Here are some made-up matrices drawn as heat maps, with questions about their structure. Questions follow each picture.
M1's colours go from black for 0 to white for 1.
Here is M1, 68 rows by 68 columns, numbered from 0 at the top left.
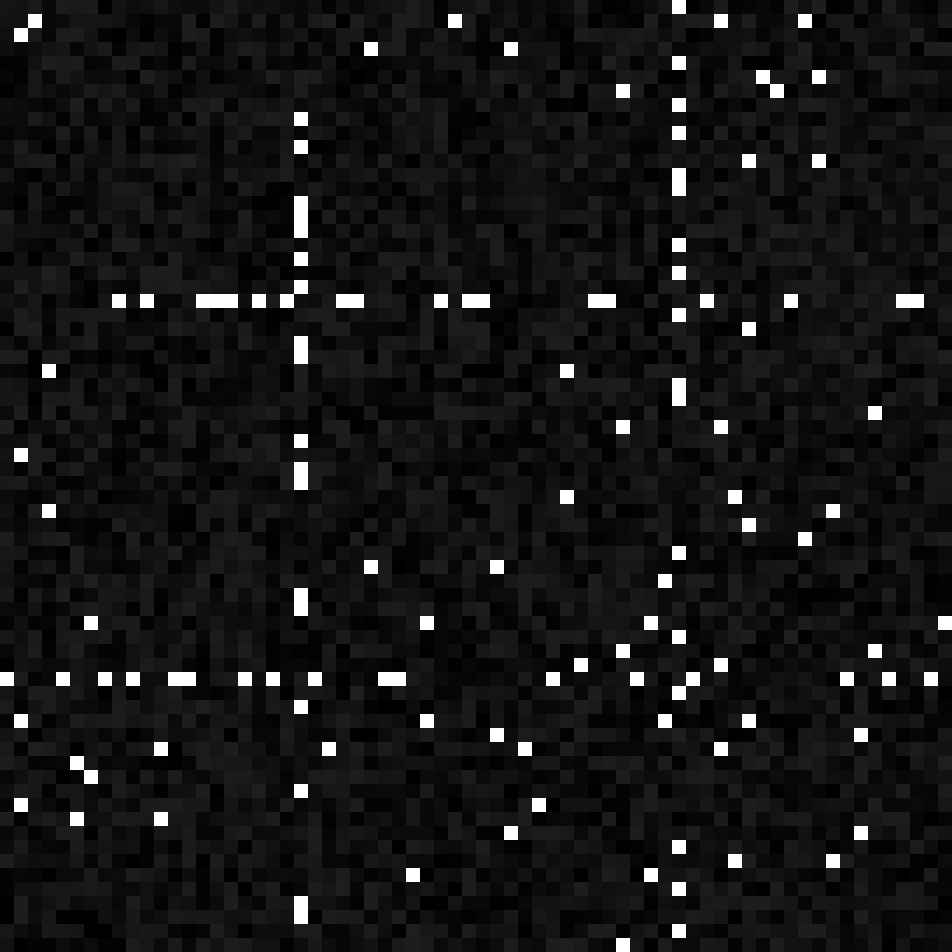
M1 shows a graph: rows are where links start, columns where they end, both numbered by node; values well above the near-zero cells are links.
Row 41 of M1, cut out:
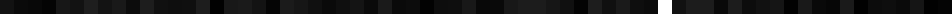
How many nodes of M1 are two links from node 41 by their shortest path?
1
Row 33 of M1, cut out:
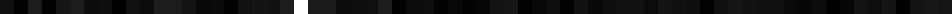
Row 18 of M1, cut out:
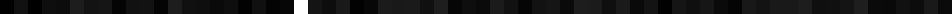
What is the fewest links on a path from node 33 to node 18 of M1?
2
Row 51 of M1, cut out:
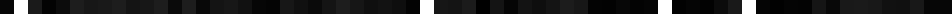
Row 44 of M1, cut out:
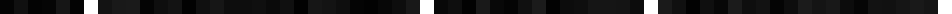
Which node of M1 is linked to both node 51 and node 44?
node 30
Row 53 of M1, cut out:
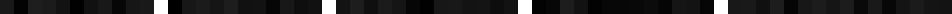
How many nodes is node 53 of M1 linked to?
4
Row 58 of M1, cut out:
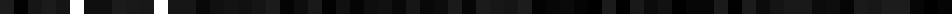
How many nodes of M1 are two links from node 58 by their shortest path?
2
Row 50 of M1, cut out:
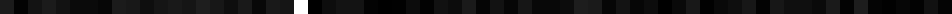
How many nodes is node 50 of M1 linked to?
1
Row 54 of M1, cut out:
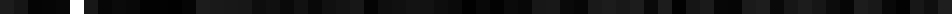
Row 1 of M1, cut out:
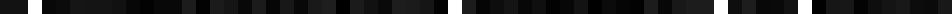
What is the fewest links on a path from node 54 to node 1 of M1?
6
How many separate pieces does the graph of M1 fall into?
4
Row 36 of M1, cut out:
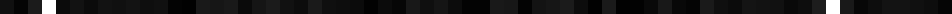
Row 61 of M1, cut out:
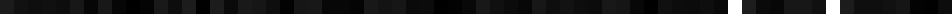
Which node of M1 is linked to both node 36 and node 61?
node 59
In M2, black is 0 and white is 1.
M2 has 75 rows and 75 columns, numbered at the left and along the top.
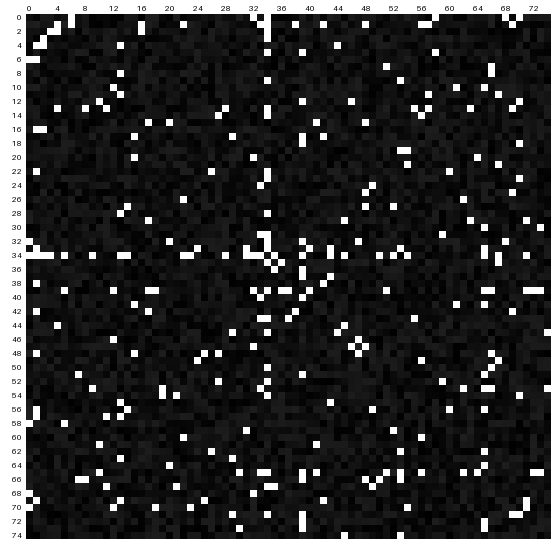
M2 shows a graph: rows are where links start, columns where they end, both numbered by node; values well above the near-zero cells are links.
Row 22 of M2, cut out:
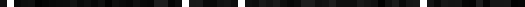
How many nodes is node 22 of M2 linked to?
4
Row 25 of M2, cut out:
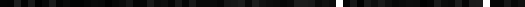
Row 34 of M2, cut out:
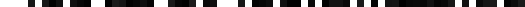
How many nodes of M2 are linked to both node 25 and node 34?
0
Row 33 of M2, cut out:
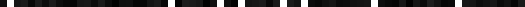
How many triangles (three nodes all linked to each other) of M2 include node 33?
5
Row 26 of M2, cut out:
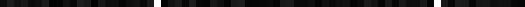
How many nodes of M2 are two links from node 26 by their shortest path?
5
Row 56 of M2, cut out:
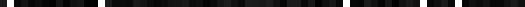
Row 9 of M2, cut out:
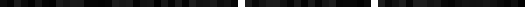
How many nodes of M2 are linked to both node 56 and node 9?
0
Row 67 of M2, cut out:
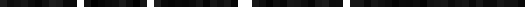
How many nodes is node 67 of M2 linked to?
5
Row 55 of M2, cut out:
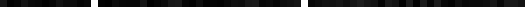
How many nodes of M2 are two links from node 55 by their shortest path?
10
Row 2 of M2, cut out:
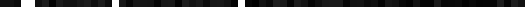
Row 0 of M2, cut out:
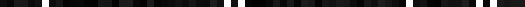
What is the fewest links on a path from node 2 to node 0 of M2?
2
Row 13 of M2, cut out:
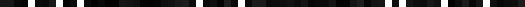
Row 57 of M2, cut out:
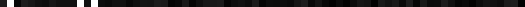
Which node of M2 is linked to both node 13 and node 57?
node 11
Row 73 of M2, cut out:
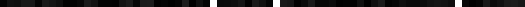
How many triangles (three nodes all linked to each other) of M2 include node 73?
2
